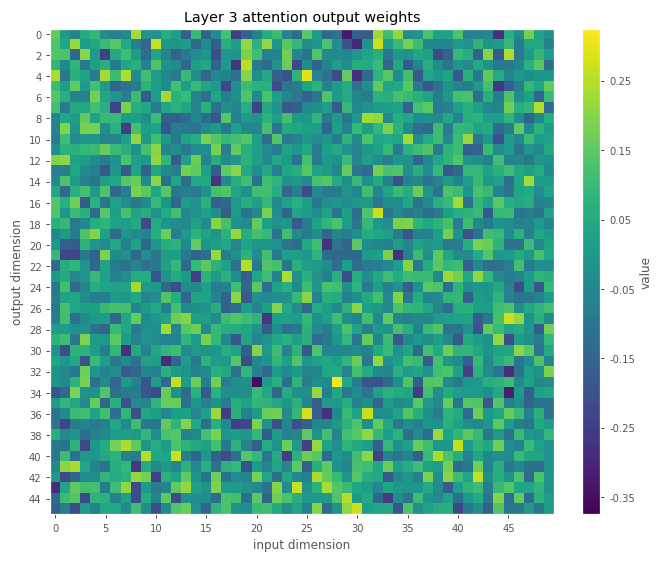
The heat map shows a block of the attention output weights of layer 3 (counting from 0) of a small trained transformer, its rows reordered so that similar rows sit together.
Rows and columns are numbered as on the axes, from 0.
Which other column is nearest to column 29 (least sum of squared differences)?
13
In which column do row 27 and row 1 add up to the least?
30
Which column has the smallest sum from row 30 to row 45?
0
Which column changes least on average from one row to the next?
49
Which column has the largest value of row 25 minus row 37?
18
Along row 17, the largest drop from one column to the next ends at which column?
33
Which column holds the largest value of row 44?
29
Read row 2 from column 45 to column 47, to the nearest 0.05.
0.25 -0.1 0
